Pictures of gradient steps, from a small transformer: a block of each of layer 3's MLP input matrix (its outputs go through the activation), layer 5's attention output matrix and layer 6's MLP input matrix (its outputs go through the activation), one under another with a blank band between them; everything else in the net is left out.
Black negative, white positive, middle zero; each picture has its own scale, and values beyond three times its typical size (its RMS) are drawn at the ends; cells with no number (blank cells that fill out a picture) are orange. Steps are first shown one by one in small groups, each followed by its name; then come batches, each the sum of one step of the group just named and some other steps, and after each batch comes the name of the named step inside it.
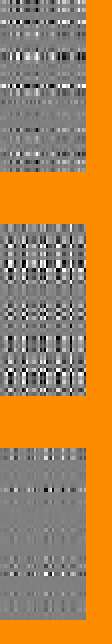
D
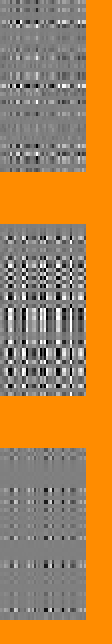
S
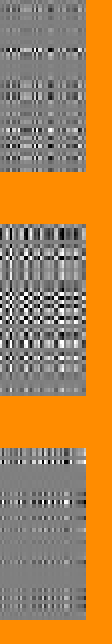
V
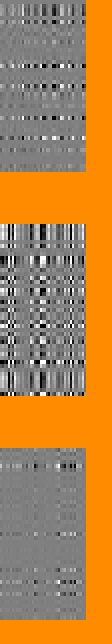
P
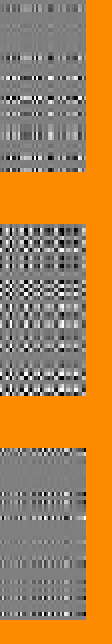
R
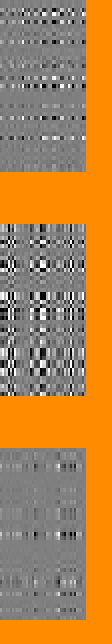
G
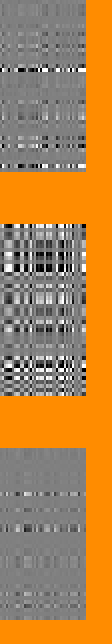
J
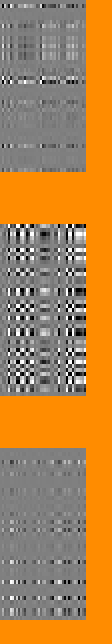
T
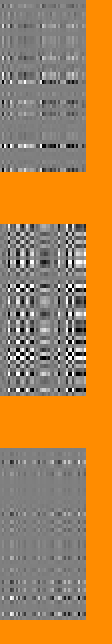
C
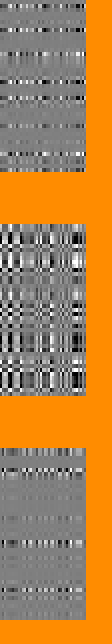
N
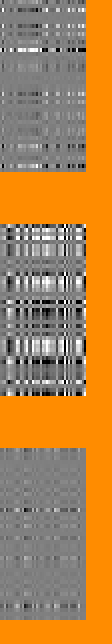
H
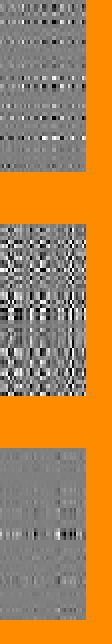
G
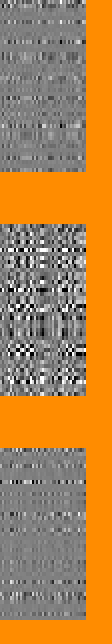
R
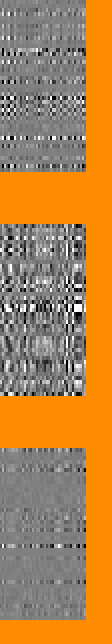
H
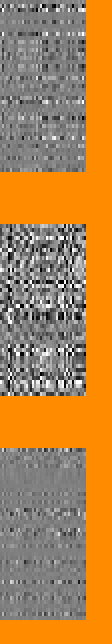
R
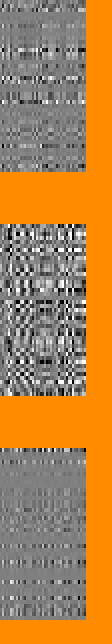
T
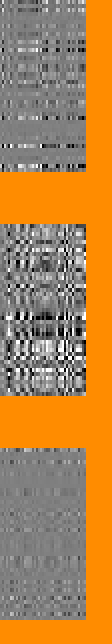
C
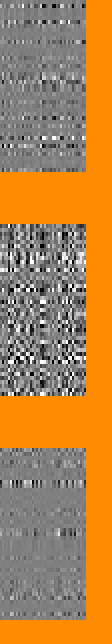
C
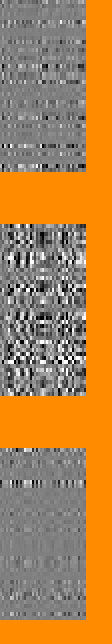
C
